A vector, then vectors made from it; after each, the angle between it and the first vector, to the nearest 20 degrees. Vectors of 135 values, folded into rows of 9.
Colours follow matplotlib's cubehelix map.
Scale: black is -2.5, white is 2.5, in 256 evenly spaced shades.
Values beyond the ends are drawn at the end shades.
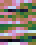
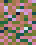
100 degrees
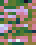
140 degrees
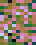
100 degrees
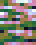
60 degrees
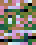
40 degrees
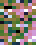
120 degrees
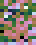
60 degrees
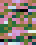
40 degrees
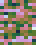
120 degrees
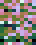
60 degrees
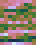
20 degrees
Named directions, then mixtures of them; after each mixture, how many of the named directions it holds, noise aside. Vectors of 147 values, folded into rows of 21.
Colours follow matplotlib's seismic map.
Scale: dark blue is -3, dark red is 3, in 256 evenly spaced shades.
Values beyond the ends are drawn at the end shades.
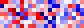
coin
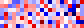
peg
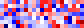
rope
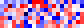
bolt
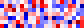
three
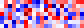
two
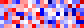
two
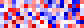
four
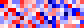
two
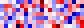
three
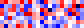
three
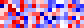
two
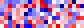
two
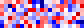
two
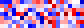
three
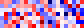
two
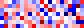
one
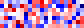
three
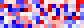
four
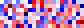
two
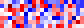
two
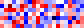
two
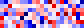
three
